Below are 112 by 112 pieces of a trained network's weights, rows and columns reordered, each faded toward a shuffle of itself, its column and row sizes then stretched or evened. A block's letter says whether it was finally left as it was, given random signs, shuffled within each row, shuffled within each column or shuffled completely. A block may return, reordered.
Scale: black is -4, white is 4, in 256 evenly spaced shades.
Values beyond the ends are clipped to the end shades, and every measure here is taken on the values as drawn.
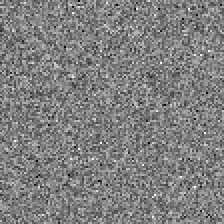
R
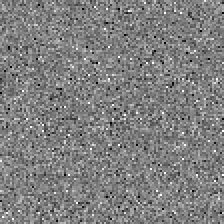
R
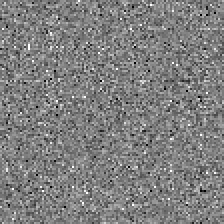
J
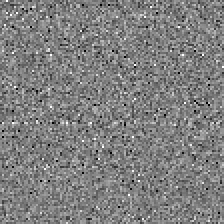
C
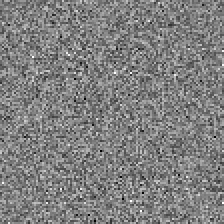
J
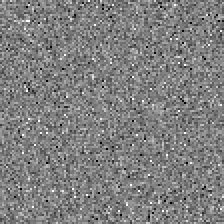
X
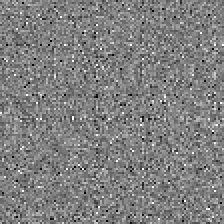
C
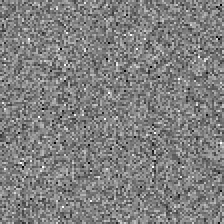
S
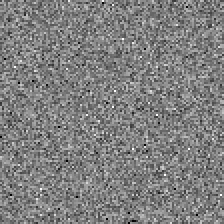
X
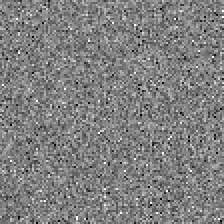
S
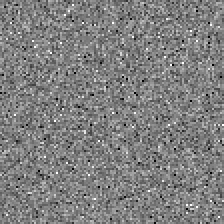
X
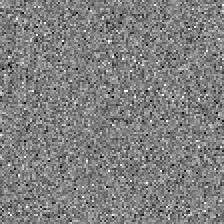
C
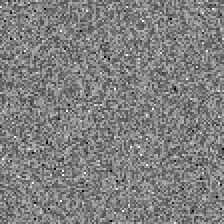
X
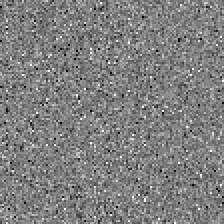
S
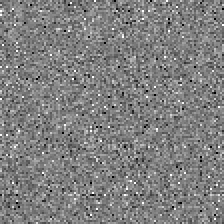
C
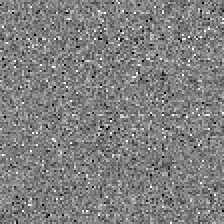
C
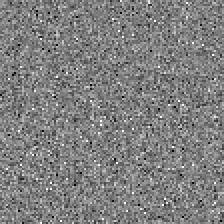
S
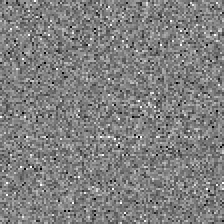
R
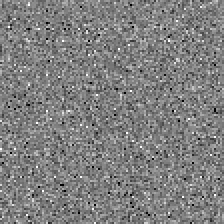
J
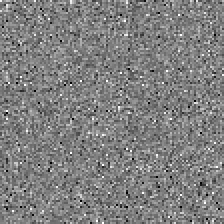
C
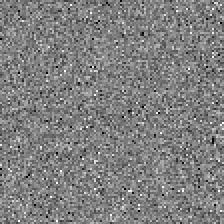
S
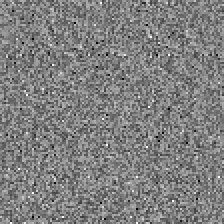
C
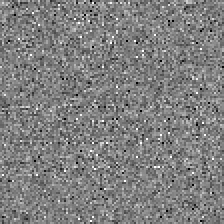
C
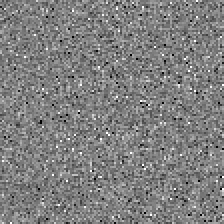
S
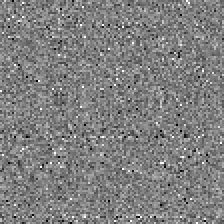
C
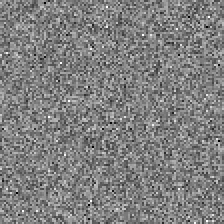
J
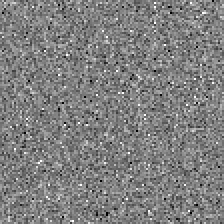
S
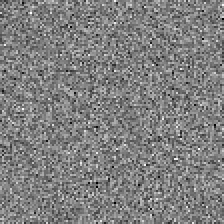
S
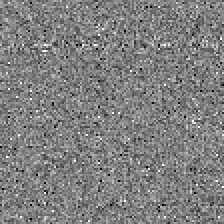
C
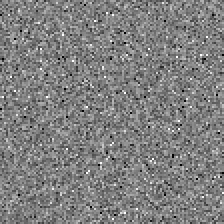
X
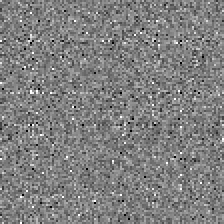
C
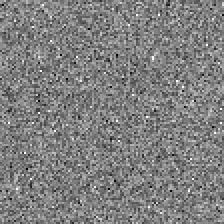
X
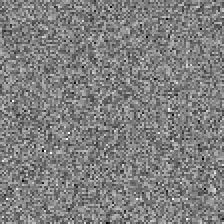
J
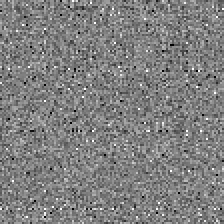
C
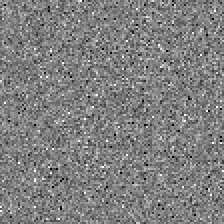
S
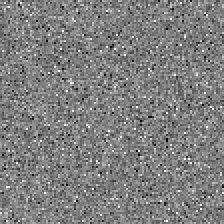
X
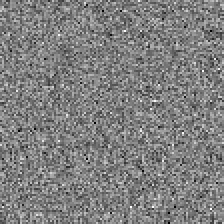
C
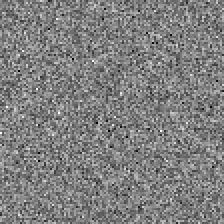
X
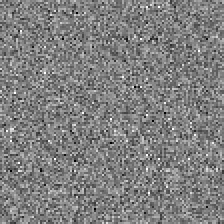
C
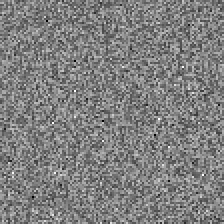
S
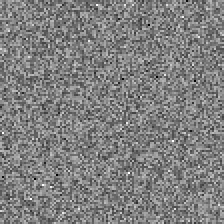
X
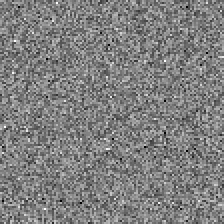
C
